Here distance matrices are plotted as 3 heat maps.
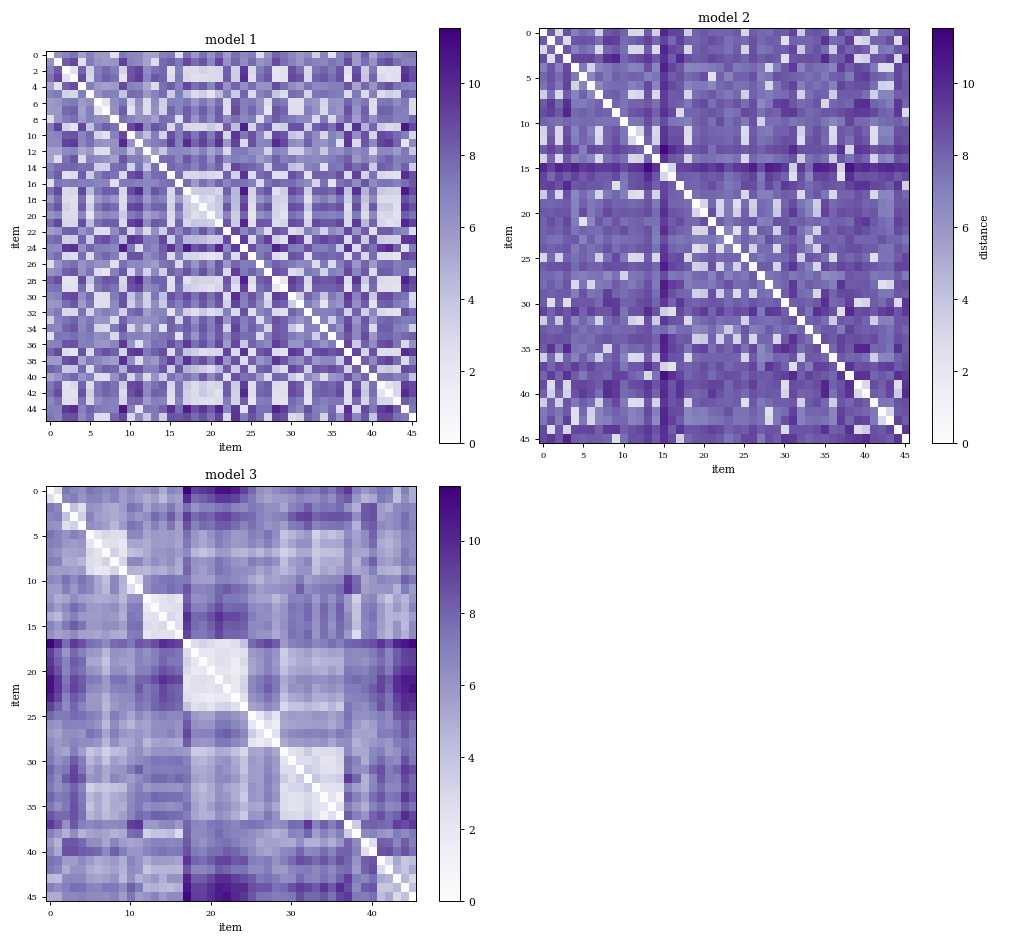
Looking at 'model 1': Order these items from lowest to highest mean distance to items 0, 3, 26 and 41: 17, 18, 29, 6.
18, 29, 17, 6
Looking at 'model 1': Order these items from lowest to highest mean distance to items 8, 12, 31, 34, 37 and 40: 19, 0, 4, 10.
10, 0, 4, 19
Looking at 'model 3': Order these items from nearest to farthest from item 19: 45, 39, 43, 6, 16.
6, 39, 16, 43, 45
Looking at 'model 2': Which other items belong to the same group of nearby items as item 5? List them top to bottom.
21
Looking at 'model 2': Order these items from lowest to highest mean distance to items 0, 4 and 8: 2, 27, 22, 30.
2, 27, 22, 30
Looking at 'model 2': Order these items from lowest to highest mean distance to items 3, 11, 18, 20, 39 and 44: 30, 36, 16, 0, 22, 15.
30, 36, 0, 22, 16, 15
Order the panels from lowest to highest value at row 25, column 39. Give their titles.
model 1, model 3, model 2
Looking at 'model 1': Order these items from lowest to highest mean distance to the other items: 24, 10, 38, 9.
9, 10, 38, 24
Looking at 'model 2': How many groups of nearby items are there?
11
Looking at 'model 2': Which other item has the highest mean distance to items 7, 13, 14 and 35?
15
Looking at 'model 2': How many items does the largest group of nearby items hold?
11
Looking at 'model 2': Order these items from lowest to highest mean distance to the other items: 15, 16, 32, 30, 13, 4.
32, 4, 30, 16, 13, 15
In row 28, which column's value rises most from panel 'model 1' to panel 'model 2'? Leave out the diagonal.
15
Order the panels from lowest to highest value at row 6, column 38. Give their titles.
model 3, model 1, model 2
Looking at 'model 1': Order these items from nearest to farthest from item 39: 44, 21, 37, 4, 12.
37, 21, 12, 4, 44
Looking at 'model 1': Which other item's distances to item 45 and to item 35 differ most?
16
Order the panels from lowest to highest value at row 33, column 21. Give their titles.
model 3, model 2, model 1
